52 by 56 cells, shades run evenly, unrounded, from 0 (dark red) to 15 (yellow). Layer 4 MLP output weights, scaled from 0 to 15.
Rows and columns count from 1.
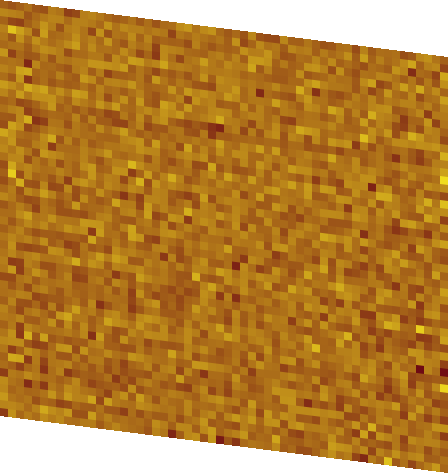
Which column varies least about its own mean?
34
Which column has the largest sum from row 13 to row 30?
56
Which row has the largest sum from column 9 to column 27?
12
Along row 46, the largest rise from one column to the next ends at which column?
52
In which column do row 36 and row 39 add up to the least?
47
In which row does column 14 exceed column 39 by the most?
46
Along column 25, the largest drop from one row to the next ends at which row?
33
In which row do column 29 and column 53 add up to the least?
40
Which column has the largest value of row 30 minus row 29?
31
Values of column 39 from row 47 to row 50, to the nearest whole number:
9 6 8 7
